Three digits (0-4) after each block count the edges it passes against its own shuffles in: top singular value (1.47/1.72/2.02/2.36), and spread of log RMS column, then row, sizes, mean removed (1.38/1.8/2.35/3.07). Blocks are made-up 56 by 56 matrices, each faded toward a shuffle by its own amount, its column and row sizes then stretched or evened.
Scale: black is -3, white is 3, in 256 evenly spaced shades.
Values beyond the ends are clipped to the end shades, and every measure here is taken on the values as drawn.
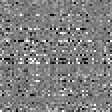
3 1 4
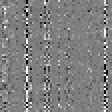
4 4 0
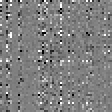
0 4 2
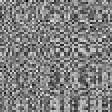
4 0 2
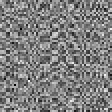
4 0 1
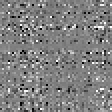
2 3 4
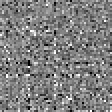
2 2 2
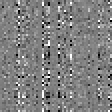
4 4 1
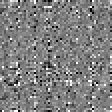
3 2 3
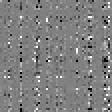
2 4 2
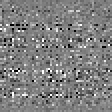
2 2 4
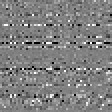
4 0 4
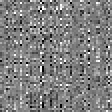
4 4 0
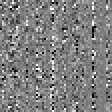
0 4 1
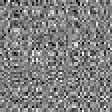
4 1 2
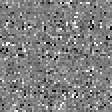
0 1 3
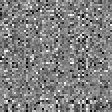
3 2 1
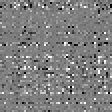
1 2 4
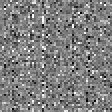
1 2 0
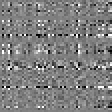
4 3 4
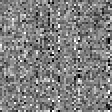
2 3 0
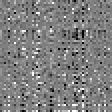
3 4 2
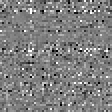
0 1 4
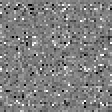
1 2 3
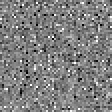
0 1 1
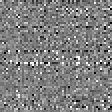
3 2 3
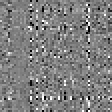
3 4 2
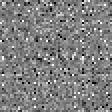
1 1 2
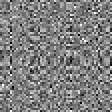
4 3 0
